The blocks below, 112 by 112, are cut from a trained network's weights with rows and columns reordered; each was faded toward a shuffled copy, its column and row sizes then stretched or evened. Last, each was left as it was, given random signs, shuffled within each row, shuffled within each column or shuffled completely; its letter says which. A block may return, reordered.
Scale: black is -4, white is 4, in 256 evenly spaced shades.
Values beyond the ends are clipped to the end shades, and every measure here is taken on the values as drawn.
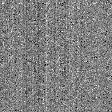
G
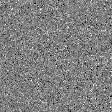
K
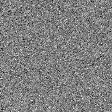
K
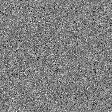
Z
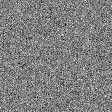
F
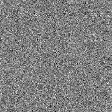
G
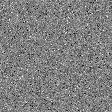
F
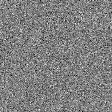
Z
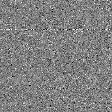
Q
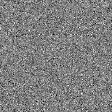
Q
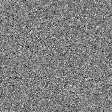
Z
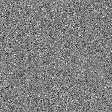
Z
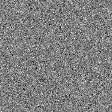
Z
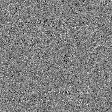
Z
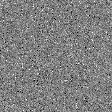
K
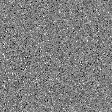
K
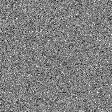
Z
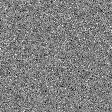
F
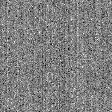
K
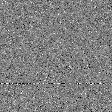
Z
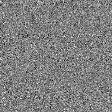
Q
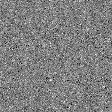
Z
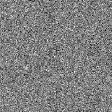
G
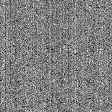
G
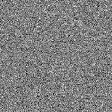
G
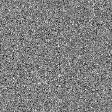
Q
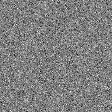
K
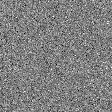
F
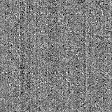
G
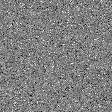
F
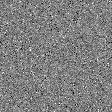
F
